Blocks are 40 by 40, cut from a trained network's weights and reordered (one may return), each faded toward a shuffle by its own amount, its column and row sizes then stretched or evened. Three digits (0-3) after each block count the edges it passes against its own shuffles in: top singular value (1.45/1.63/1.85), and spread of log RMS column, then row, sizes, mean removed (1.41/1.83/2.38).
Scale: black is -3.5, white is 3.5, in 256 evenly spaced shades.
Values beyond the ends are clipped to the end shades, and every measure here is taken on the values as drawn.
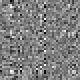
3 2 1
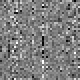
1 3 0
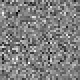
2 1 1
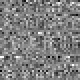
2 0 3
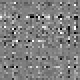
0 3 3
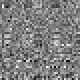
2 0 2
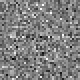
0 0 1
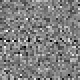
0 0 2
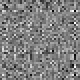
3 2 2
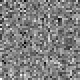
1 1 0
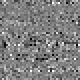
0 0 3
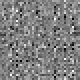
2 3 1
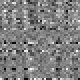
3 1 3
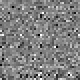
0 1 3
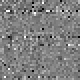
0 0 2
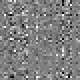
1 3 2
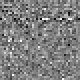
2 1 1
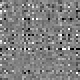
2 2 3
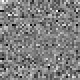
0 0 2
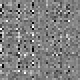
3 3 2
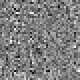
0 2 0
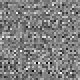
1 0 2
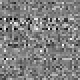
2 0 3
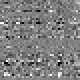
2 1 3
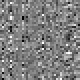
1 3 0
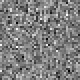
0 1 0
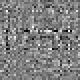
2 1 3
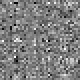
1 2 2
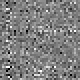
2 3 2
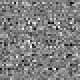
0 0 3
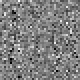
0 2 0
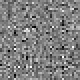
0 2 1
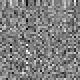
3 2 0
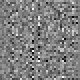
0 3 0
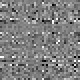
2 2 3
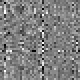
2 3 0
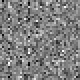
2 2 0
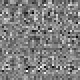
1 1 2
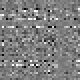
2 2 3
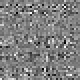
2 1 3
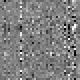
1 3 1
